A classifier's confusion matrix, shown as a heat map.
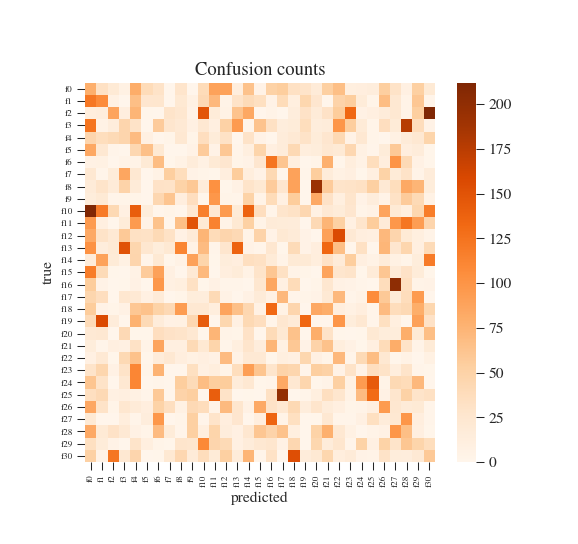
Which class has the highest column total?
f0
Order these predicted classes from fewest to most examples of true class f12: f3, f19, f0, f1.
f19, f1, f3, f0
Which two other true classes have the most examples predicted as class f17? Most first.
f25, f24
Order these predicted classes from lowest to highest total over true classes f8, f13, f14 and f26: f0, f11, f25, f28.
f25, f11, f28, f0
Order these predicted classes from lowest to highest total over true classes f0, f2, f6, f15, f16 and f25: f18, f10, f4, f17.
f18, f4, f10, f17
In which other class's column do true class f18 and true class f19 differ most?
f1
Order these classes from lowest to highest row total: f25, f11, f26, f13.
f26, f25, f13, f11
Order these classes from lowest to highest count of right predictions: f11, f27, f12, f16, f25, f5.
f27, f12, f5, f16, f11, f25
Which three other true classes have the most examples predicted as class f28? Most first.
f3, f11, f27
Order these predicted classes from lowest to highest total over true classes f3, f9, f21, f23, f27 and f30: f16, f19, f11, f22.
f19, f22, f11, f16
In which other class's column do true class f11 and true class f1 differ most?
f9
